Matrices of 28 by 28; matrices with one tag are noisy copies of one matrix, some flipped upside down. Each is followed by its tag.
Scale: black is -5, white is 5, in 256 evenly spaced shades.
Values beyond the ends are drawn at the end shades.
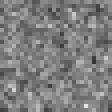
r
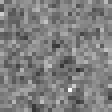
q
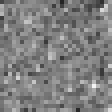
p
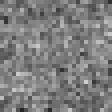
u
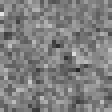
q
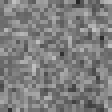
p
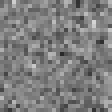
p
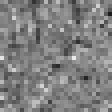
q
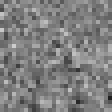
q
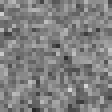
q
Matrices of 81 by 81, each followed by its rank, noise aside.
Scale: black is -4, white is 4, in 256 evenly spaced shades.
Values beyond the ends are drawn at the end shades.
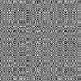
three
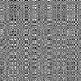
two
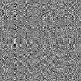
five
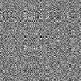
five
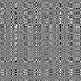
two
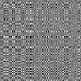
one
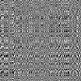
three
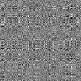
four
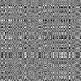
two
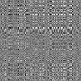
two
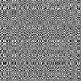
two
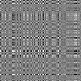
one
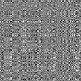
five
